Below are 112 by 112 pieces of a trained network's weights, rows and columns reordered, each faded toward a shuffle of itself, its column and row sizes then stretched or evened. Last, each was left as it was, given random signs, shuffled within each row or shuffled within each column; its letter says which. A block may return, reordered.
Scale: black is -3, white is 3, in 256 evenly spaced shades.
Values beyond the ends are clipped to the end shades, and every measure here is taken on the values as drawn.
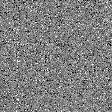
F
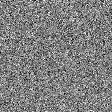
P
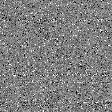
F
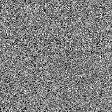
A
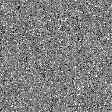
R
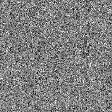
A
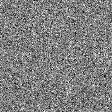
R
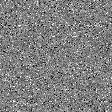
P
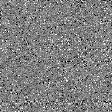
A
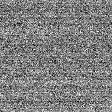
P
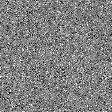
F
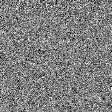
F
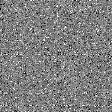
A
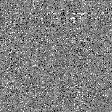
A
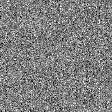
R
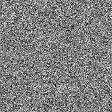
F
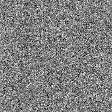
R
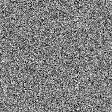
R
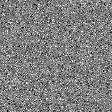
P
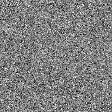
F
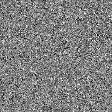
F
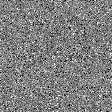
P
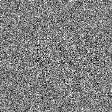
F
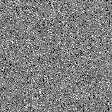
R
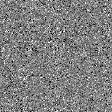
A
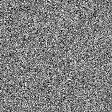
R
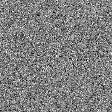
P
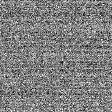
A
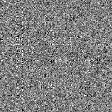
A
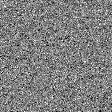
P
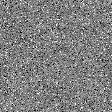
R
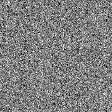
R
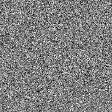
F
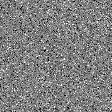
R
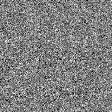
A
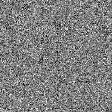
A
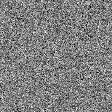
R
